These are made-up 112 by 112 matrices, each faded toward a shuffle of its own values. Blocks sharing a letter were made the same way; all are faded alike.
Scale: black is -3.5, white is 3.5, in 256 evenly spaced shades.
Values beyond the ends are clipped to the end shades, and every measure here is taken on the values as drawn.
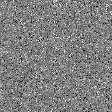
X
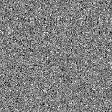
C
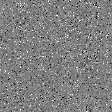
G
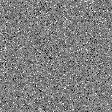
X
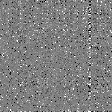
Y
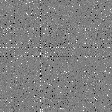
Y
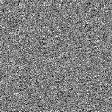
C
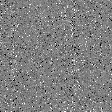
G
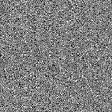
C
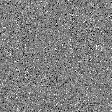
X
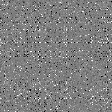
Y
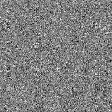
C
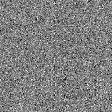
C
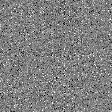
X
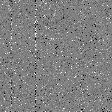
G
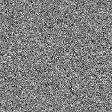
C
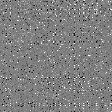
Y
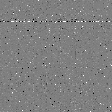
Y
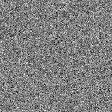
C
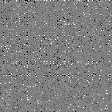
Y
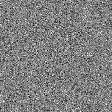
C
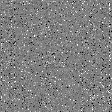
G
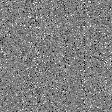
X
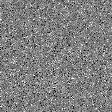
X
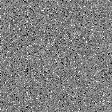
X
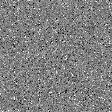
X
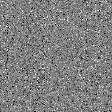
X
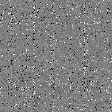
G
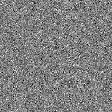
C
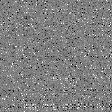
Y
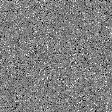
X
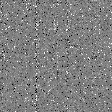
G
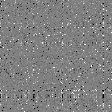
Y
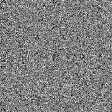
C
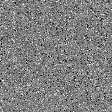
X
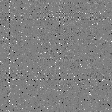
Y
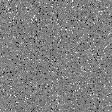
G
